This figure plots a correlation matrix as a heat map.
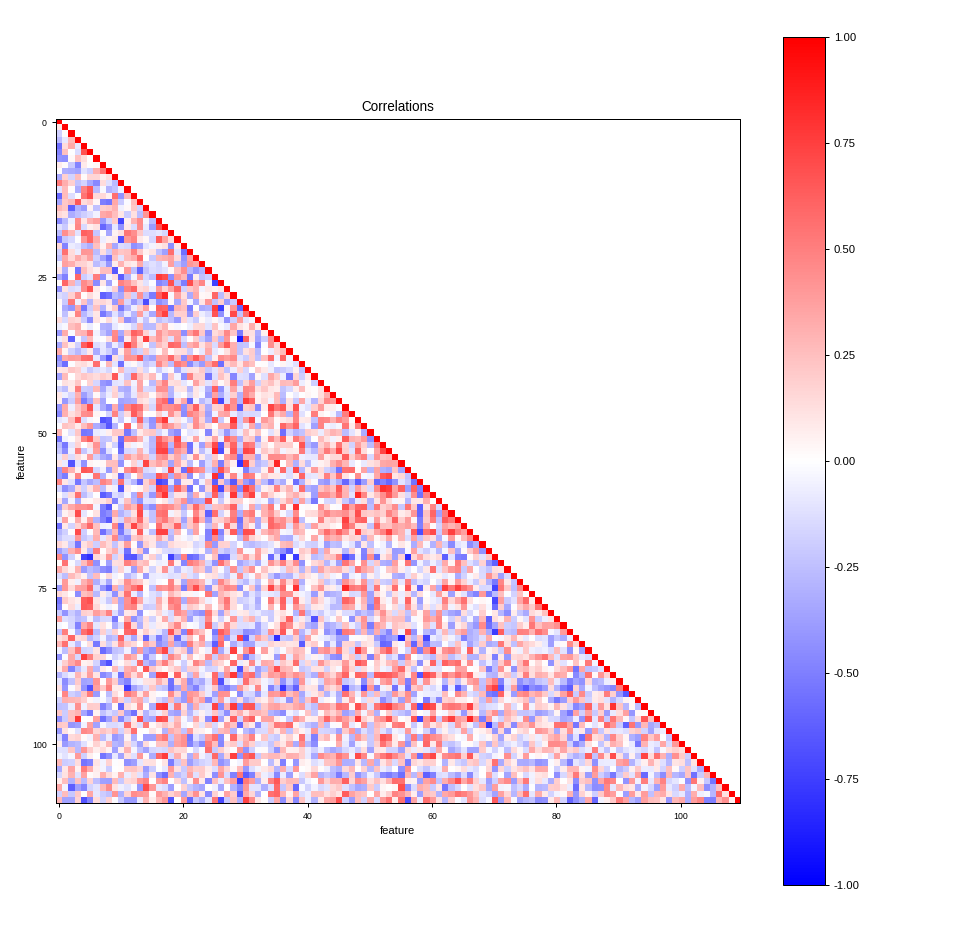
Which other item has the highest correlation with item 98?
12
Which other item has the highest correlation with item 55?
35
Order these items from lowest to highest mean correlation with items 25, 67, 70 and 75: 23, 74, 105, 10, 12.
10, 105, 74, 23, 12
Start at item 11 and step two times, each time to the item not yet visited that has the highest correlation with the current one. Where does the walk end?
5
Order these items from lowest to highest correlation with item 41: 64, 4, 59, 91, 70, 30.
59, 70, 30, 64, 91, 4
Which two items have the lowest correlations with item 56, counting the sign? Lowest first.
70, 109
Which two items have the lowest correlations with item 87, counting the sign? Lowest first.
8, 7
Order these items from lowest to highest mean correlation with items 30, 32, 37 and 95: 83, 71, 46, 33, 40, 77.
77, 71, 46, 83, 40, 33
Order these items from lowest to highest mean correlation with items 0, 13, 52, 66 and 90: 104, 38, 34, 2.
104, 2, 38, 34
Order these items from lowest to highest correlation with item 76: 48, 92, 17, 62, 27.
48, 17, 62, 27, 92
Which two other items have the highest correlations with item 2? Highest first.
83, 29
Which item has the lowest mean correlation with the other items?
58
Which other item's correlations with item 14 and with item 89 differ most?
28
